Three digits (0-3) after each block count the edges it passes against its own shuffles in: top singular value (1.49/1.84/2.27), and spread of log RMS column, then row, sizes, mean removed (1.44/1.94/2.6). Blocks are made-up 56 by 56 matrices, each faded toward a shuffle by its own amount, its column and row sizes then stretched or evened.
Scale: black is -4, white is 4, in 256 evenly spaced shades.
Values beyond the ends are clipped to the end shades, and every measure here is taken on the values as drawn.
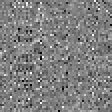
2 2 0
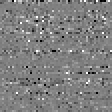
0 0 3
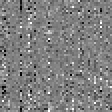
0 3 1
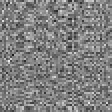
3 1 1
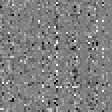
0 3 1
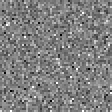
0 0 0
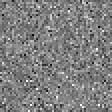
0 0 0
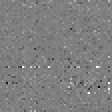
1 1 1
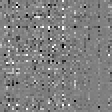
1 3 2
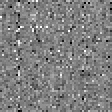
1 1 1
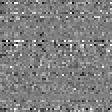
2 0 3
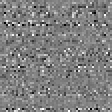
2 1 3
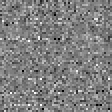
0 0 2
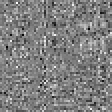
2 2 0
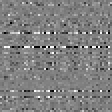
3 0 3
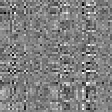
3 3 2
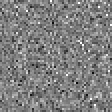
2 0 0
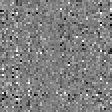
1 2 1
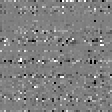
0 1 3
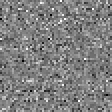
0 0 2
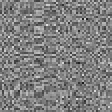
3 1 0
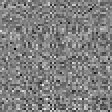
3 0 2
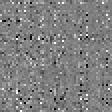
0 2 2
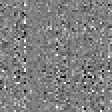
1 3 1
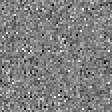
1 0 0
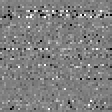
0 0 3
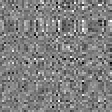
3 2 2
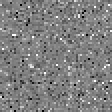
0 0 1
